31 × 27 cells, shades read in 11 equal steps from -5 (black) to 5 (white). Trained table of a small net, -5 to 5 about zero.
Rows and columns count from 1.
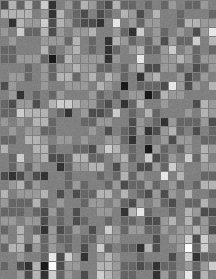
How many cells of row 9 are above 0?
13
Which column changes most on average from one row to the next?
19
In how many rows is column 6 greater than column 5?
13
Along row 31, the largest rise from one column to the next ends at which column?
7
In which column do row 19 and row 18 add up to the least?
8
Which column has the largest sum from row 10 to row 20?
22
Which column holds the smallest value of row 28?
18
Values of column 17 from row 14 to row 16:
-2 -2 -3
